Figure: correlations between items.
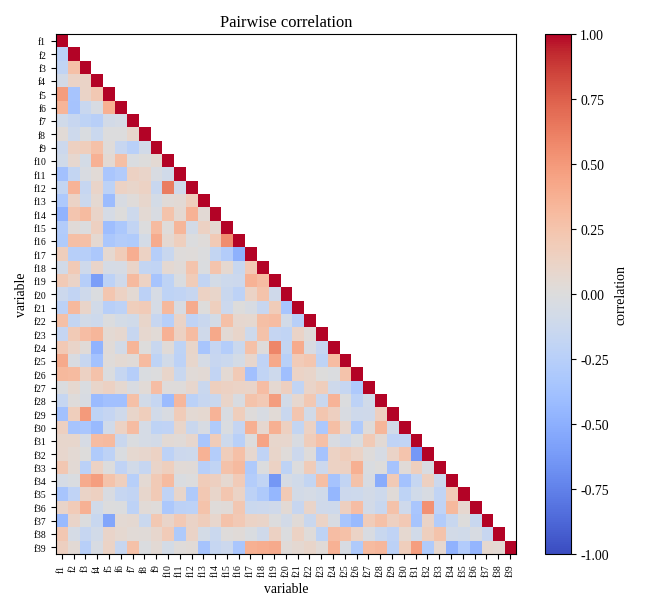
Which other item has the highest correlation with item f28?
f19
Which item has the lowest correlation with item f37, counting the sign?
f5
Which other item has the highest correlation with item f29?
f3
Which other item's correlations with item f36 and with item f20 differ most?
f26
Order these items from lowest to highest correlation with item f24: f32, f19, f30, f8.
f8, f32, f30, f19
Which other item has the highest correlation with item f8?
f25
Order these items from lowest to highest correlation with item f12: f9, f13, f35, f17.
f35, f9, f17, f13
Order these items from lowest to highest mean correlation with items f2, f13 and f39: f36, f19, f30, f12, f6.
f6, f30, f36, f19, f12
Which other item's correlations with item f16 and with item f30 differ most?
f17
